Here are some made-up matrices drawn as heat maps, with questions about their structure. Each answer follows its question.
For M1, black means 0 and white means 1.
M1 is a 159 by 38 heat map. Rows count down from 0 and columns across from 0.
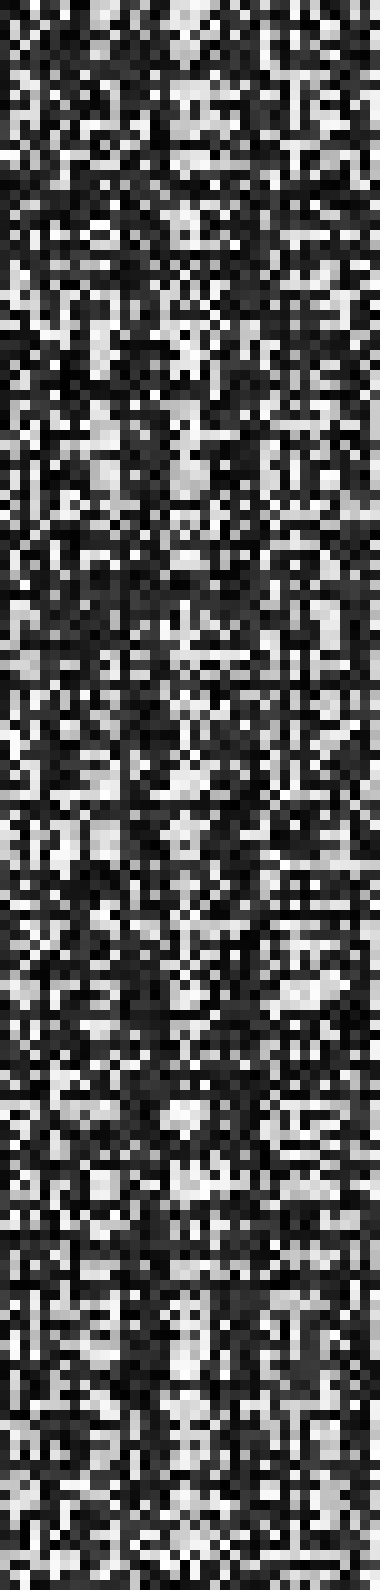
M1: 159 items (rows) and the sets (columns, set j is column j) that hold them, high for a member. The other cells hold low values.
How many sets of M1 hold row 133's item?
12
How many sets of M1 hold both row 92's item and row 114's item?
4
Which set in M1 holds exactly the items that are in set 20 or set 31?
29
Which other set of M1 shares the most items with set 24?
10
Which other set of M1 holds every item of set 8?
1
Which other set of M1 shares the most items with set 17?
19
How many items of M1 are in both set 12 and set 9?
4
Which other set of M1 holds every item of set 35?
6
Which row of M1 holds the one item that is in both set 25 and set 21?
33
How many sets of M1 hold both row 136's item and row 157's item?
5
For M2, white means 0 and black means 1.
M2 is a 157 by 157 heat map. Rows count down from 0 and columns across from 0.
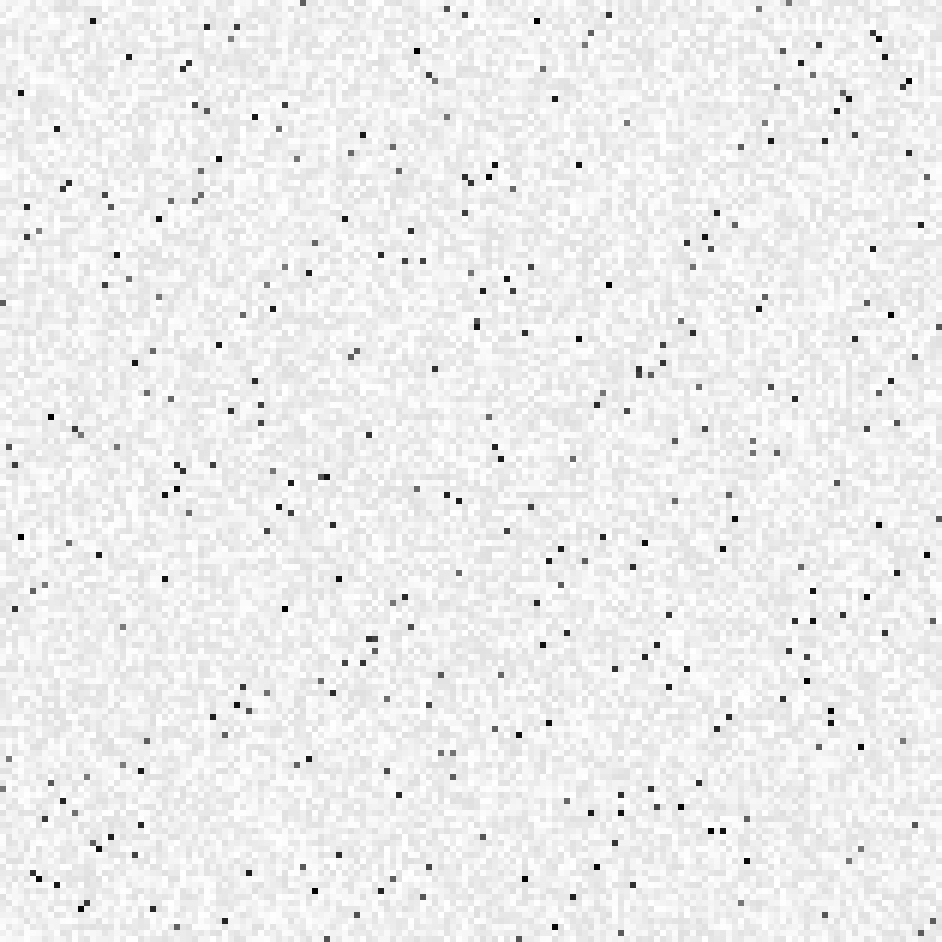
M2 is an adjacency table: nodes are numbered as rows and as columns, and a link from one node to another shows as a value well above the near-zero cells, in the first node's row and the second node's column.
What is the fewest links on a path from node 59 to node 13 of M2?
4
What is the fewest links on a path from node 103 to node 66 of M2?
2
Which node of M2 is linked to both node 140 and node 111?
node 102
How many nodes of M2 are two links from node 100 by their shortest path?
3
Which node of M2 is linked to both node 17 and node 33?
node 32
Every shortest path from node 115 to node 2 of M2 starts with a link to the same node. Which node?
node 44
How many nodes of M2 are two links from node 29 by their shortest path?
4
